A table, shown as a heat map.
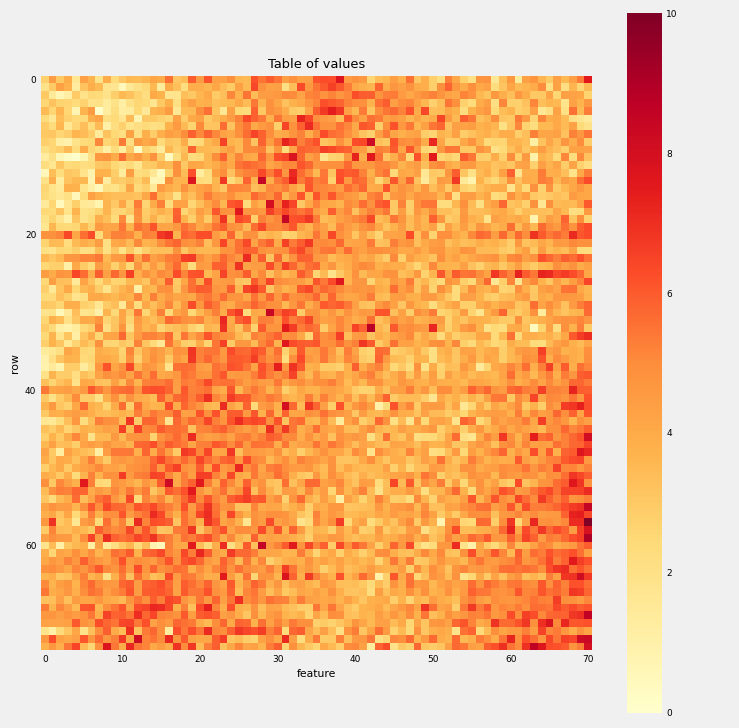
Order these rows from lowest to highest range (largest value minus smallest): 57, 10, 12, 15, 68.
68, 15, 12, 10, 57
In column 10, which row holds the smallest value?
1
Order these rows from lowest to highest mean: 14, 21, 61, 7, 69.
14, 7, 21, 61, 69
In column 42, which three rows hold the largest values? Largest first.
32, 8, 10
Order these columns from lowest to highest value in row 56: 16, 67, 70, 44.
44, 16, 67, 70
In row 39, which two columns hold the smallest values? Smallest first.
4, 1
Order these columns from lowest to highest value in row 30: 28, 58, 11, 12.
11, 28, 58, 12
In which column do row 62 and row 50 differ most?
25
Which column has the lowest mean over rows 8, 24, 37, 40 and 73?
2
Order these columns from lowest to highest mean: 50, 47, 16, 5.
5, 50, 47, 16
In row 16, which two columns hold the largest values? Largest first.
29, 31
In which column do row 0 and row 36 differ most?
38
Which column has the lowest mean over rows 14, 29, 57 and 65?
7
